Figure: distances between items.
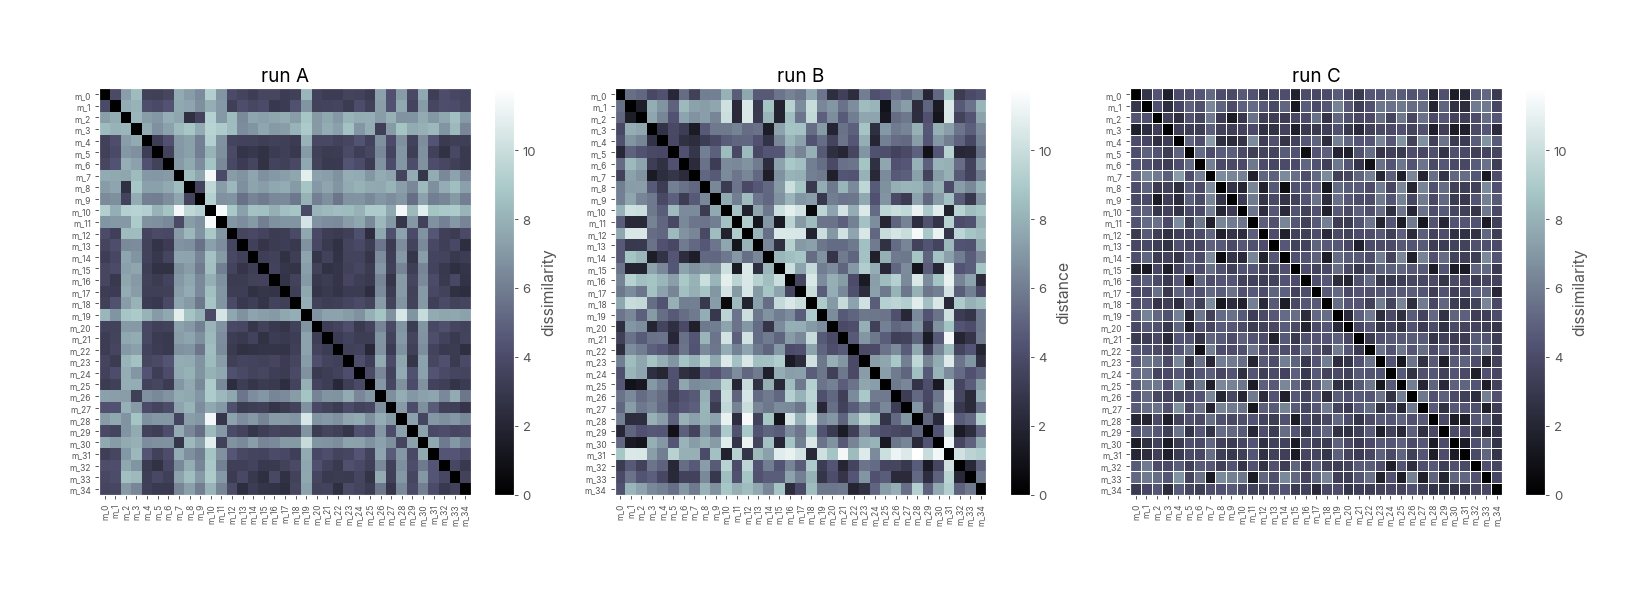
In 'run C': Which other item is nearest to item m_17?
m_34
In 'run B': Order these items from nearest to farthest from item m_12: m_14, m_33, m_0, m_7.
m_14, m_7, m_0, m_33
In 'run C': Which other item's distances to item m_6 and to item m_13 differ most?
m_22
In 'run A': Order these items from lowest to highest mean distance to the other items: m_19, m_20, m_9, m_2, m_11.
m_20, m_9, m_11, m_2, m_19
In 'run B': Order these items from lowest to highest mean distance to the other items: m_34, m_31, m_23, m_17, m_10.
m_34, m_17, m_23, m_10, m_31
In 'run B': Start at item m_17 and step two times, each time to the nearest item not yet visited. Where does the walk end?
m_16
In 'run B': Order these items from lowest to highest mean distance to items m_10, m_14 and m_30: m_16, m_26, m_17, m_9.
m_9, m_26, m_17, m_16
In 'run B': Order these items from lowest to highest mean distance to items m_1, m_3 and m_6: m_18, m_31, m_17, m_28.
m_28, m_18, m_17, m_31
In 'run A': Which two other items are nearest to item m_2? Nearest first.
m_8, m_9
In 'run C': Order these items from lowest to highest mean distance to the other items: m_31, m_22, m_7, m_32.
m_31, m_32, m_22, m_7
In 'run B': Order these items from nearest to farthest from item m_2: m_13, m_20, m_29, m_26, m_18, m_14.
m_13, m_29, m_26, m_20, m_14, m_18
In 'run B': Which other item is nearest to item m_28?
m_15
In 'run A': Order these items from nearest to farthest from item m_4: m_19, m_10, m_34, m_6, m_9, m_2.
m_34, m_6, m_9, m_2, m_19, m_10
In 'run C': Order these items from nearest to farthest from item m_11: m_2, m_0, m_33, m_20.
m_33, m_20, m_0, m_2
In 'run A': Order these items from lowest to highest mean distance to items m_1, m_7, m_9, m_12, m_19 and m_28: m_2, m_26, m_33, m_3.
m_33, m_2, m_26, m_3
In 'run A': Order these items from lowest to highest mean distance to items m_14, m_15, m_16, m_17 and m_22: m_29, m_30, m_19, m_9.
m_29, m_9, m_30, m_19
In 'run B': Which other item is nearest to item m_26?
m_33
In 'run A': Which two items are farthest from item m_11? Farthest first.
m_10, m_19
